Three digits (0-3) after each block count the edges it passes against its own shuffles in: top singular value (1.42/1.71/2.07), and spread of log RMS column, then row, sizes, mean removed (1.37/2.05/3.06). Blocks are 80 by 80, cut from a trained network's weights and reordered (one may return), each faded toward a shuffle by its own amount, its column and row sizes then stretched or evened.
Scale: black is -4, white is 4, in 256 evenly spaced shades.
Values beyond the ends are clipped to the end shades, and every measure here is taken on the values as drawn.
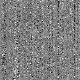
1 2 0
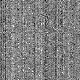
3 2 0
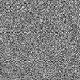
3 0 1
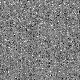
0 0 0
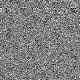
1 1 1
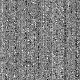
2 2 0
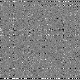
3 1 2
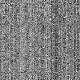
3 1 0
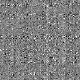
1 1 2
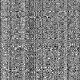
3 0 2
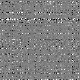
1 2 3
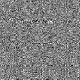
2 1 2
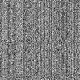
3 0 0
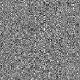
2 2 0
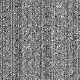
3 0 2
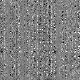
1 3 1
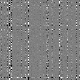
3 3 1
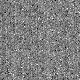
0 0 0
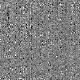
0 2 1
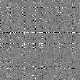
3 2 2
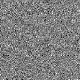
2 1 1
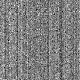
3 1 0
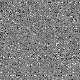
1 0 2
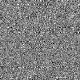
1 0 2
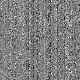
2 2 0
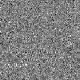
2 1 0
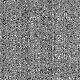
1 0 1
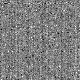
1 0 1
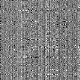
3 2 2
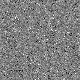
0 0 0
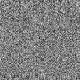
2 0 1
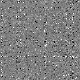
1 2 1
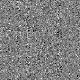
1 2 0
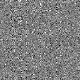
2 2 0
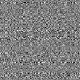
3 0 3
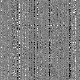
3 3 1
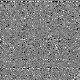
2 1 2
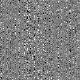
0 3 0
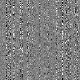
2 3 0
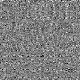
2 0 2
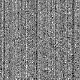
3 2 0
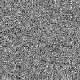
2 1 0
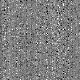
0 2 1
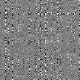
2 3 2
